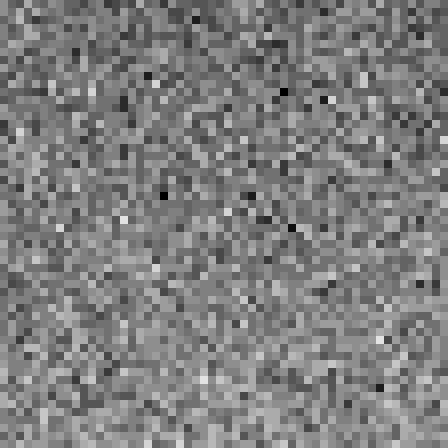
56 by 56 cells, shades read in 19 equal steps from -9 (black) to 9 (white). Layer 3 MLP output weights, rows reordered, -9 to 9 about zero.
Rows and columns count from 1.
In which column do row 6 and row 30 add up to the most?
54
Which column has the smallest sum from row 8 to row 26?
36
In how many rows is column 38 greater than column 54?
22
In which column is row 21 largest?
44
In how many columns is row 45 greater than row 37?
27
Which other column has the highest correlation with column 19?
6
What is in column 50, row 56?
5
